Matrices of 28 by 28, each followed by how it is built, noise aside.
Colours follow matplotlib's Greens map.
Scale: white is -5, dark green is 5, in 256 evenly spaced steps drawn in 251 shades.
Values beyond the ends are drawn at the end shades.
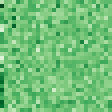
uneven columns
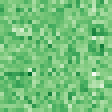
low rank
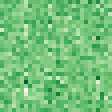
uneven columns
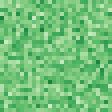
noise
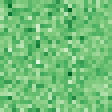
uneven columns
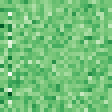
uneven columns
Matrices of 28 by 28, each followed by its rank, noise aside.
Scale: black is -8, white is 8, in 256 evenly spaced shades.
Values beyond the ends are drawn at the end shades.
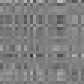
two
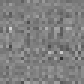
three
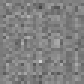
four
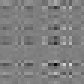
one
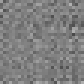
four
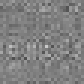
three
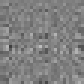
three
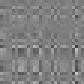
one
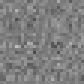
four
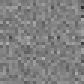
four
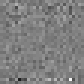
three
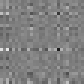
two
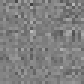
four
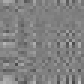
two
